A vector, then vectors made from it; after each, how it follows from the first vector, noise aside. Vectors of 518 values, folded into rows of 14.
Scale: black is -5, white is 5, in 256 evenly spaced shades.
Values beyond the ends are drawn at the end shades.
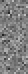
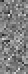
copied.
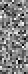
reversed, scaled up.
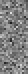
wrapped around.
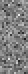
reversed.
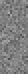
negated, shrunk.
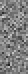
wrapped around.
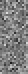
wrapped around.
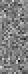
reversed.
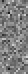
copied.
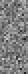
reversed.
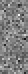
reversed.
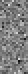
reversed.
